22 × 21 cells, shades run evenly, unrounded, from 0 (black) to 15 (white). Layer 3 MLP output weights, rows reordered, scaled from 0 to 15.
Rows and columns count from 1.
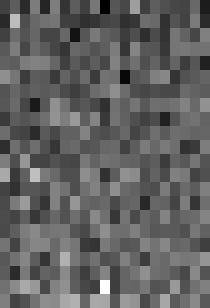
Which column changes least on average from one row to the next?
16
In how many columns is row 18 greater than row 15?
11
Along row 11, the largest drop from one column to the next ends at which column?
19
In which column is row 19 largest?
7
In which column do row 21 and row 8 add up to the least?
10
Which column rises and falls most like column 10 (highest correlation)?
13
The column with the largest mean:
6
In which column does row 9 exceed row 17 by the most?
8
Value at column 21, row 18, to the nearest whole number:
4
